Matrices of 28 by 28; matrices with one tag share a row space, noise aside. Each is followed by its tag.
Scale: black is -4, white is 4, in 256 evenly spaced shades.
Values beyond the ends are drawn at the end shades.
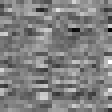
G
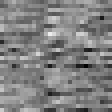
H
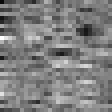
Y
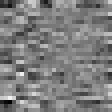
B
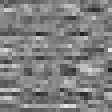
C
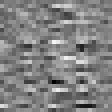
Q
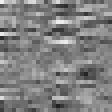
Y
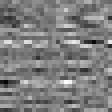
C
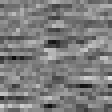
H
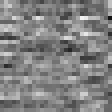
C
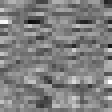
G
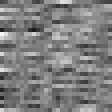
Y
